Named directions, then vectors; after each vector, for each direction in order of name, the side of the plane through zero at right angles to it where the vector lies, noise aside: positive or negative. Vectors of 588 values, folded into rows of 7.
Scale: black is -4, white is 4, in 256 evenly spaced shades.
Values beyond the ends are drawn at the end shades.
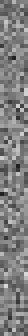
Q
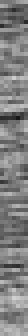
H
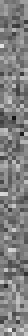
positive, negative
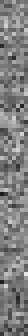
negative, positive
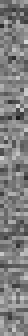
positive, positive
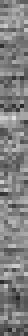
negative, positive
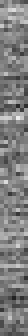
negative, negative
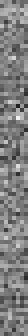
negative, negative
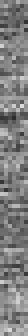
positive, negative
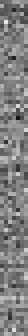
positive, positive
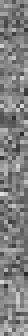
positive, negative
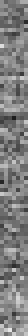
positive, negative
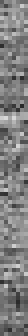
negative, positive
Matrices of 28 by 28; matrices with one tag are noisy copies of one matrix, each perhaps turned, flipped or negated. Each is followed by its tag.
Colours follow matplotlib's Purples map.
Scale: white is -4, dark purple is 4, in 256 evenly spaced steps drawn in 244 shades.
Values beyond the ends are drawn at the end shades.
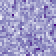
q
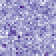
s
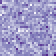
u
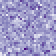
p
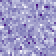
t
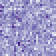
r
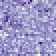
q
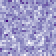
r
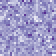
p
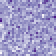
q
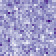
r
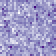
r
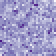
u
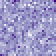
u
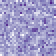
u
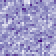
t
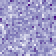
q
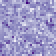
t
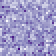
r
